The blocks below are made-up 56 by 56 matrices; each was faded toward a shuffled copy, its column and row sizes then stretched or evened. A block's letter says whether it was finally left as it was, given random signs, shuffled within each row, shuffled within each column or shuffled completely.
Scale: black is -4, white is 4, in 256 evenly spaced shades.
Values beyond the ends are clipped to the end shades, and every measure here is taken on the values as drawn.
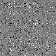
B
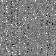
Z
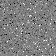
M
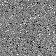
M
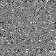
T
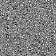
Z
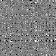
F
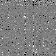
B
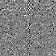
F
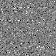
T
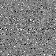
T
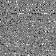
T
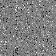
Z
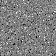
M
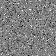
M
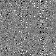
B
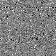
T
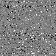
T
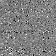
T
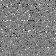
T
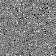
T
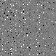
Z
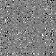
F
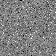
M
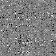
B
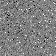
M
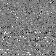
T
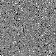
Z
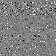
T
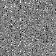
Z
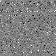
T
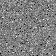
M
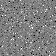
M
